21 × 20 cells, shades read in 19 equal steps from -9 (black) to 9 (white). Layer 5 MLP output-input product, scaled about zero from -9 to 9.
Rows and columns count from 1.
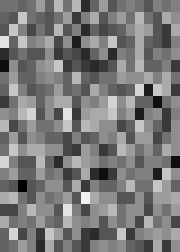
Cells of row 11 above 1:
6
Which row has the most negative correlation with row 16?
4
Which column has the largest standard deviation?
10
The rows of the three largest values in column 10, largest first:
17, 11, 15
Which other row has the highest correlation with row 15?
13
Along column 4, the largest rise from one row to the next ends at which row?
18
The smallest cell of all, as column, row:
3, 16
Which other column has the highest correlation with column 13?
8
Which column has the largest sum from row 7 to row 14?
2
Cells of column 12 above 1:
4
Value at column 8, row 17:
2
